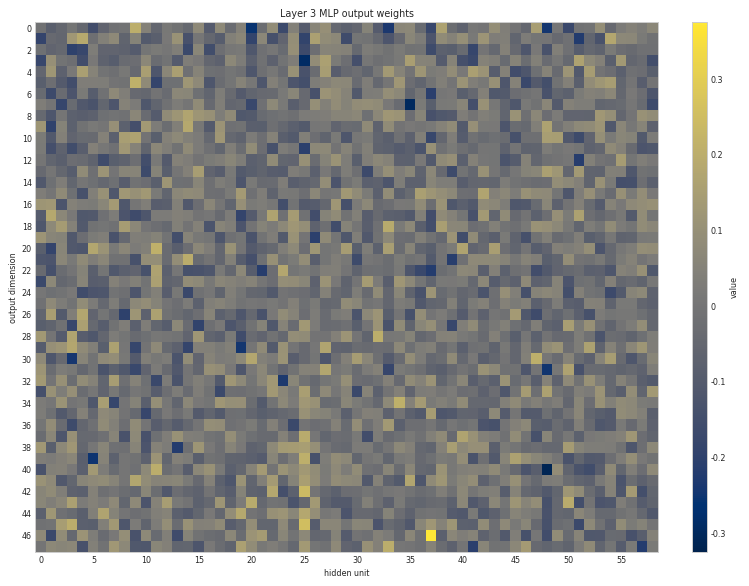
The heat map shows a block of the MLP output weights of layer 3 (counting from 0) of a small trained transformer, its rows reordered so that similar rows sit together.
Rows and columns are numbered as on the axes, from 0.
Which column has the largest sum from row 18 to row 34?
11
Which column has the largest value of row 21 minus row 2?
14
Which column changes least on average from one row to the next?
32
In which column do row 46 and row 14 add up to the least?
56
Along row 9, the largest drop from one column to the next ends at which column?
1
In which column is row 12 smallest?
51
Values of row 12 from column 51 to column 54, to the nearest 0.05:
-0.2 0.05 0 0
